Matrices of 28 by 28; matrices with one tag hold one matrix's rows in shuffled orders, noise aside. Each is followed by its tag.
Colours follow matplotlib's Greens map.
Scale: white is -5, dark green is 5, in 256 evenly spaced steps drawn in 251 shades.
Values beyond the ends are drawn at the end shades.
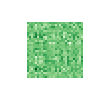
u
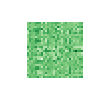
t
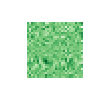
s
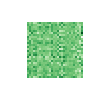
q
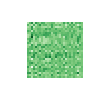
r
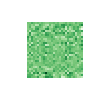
s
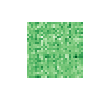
t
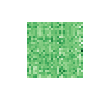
q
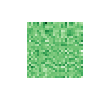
s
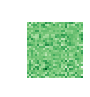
s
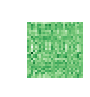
r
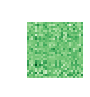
u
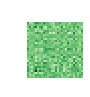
u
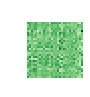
q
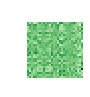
q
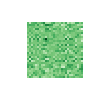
s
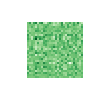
u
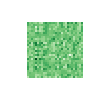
u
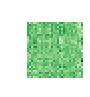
q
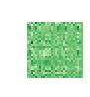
r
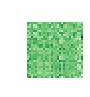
q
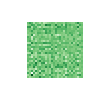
r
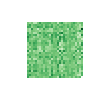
q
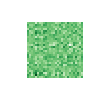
u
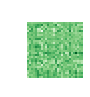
t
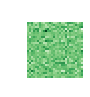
s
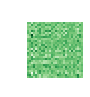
r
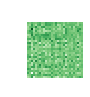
r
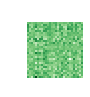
u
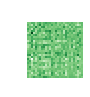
r
